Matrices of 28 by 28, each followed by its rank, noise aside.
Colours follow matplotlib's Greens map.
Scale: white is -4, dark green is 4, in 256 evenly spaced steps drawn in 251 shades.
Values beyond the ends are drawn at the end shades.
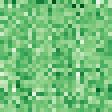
five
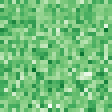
six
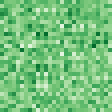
five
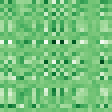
two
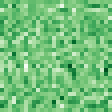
five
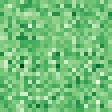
six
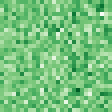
six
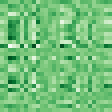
two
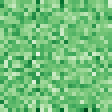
five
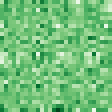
four
